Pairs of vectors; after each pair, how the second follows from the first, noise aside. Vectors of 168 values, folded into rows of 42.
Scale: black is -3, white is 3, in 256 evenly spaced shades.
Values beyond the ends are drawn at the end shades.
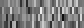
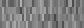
reversed, shrunk.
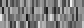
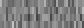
reversed, shrunk.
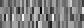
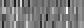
wrapped around, negated, partly zeroed.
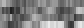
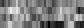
negated.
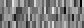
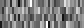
wrapped around, negated.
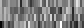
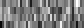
copied.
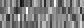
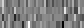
reversed, partly zeroed.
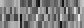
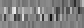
wrapped around, negated, partly zeroed.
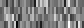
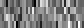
copied.
